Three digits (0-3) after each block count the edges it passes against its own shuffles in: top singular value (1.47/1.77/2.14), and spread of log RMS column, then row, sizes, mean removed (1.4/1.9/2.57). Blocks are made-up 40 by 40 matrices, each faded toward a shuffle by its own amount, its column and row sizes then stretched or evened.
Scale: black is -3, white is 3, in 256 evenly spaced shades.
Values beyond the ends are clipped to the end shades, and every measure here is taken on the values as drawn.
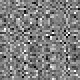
3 2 0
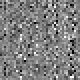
1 2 0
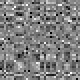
3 0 1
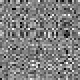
3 0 2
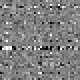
2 1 3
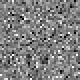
1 0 0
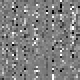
0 3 0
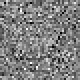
1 1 0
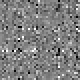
0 2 1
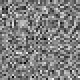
2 0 1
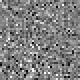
0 1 0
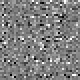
1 0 2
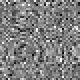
2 0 1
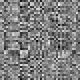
3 2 0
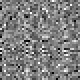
2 1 1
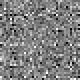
2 1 1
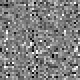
1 2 1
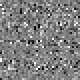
0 0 2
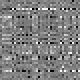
3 1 3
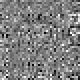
1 2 2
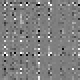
2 3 2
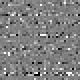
1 0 3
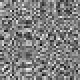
2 0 1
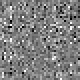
2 2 1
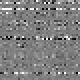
2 0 3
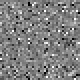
0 1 2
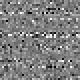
1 0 3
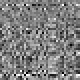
3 0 3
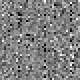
0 2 0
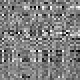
3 0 3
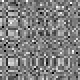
3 1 0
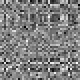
3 0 2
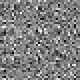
2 2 0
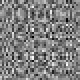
3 2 1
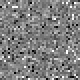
0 1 1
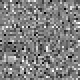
1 0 1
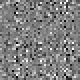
2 2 2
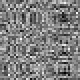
3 2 0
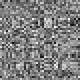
2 0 2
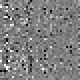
0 2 1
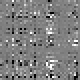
1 3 3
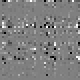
2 2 3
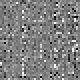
0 3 0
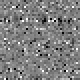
0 0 2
